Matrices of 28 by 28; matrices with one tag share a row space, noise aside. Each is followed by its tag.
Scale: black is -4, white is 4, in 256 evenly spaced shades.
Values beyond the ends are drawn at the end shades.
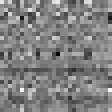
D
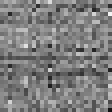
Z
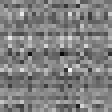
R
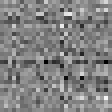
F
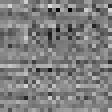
Z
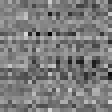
Z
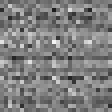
D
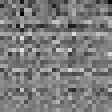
D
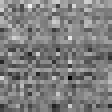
D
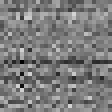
D
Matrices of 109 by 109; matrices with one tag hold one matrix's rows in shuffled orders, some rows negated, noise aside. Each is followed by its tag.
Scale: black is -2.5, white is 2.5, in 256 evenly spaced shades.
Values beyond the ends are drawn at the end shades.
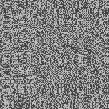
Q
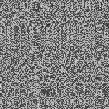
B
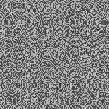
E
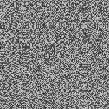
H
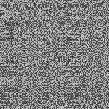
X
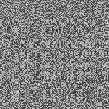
B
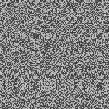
B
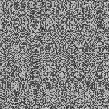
B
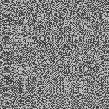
Q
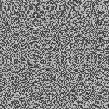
B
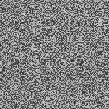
B
